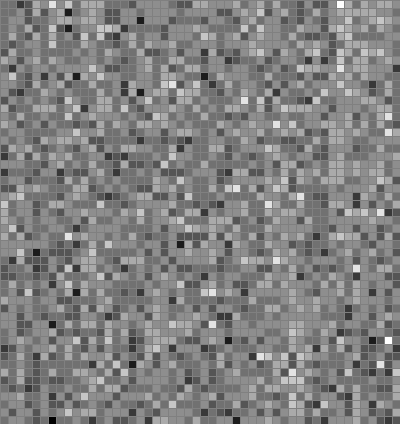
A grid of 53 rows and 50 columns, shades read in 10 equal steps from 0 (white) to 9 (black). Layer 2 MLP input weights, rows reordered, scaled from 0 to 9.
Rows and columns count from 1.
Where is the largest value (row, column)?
53, 7
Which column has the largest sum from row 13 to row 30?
41
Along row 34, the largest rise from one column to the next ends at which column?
10
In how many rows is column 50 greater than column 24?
22
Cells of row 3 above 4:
21
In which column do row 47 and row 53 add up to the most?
49
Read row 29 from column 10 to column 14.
7 5 4 4 4
